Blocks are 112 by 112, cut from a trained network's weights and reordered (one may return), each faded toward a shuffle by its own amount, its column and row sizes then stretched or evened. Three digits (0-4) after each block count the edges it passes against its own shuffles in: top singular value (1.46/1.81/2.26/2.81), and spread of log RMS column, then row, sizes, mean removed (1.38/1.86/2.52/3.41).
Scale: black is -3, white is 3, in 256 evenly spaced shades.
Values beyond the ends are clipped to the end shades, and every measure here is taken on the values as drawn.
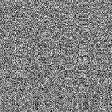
3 1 0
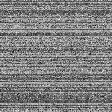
4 0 0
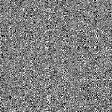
2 3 2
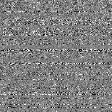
1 1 4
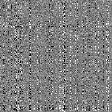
2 4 3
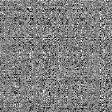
1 4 1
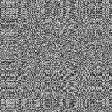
4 0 2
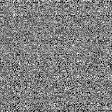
0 3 3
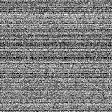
4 1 3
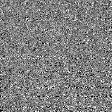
0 1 3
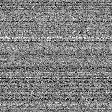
3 0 3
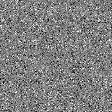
1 1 1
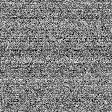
2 0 2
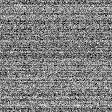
3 1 1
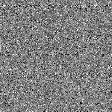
0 0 2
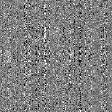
2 4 2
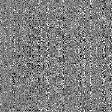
2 4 3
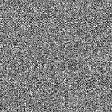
3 1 2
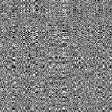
4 3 3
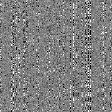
3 4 0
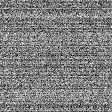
3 1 0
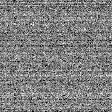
2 1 2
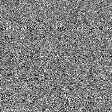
0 0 3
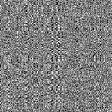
4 3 0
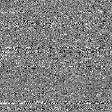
2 1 4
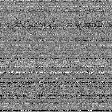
3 1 4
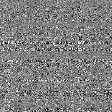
1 2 4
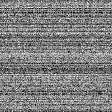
4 0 3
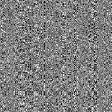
3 4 0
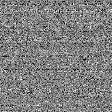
0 0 3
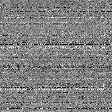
3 2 4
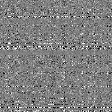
1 2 4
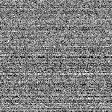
3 1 2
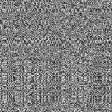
4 1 3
